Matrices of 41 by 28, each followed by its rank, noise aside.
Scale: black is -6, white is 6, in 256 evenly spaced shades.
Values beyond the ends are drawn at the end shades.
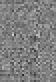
six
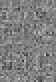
seven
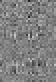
five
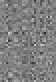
four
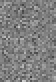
seven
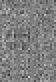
six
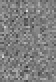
eight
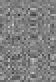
four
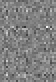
five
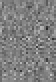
five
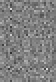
eight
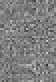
six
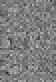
eight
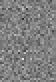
six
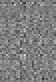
five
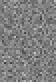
seven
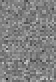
seven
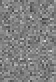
seven
